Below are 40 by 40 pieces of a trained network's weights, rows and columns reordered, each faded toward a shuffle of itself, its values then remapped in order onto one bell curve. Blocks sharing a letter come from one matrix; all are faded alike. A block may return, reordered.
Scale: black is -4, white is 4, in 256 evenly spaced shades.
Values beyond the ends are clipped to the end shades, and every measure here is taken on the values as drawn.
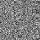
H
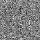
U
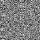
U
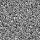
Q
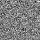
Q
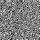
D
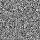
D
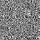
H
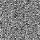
U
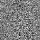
U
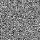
D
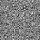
H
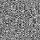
D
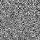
D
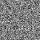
Q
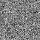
Q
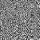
H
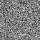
Q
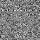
Q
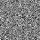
D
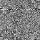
Q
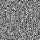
H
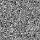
U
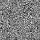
U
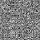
H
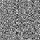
H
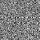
Q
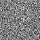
H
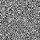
D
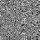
H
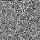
D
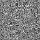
D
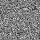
Q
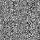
U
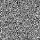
U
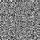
H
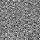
H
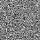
U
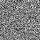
Q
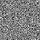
D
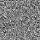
U
